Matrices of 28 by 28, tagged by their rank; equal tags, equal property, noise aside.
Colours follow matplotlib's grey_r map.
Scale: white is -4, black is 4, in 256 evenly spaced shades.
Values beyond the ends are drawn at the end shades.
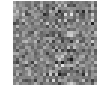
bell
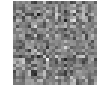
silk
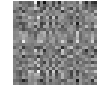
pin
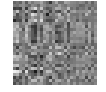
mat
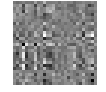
mat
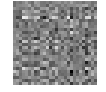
pin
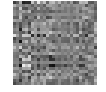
pin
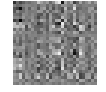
pin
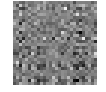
silk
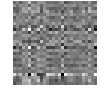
mat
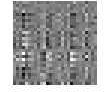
mat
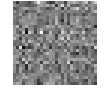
silk
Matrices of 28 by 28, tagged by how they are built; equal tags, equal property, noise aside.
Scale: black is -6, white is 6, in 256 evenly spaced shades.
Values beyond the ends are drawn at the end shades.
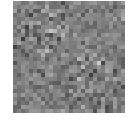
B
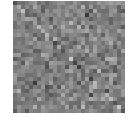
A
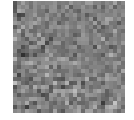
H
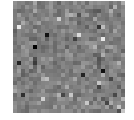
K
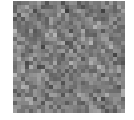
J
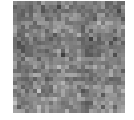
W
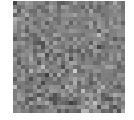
H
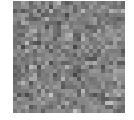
W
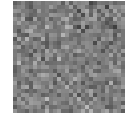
J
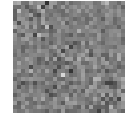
B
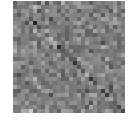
A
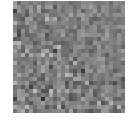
H
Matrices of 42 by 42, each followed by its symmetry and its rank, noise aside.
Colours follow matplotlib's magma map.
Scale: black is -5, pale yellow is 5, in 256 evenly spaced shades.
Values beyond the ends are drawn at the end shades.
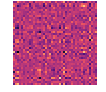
no symmetry, rank three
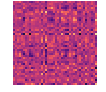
no symmetry, rank four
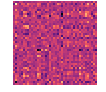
no symmetry, rank four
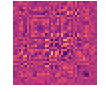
symmetric, rank five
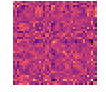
symmetric, rank four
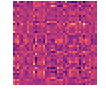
no symmetry, rank four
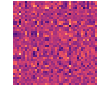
no symmetry, rank four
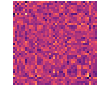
symmetric, rank four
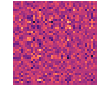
no symmetry, rank four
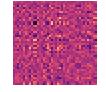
symmetric, rank three
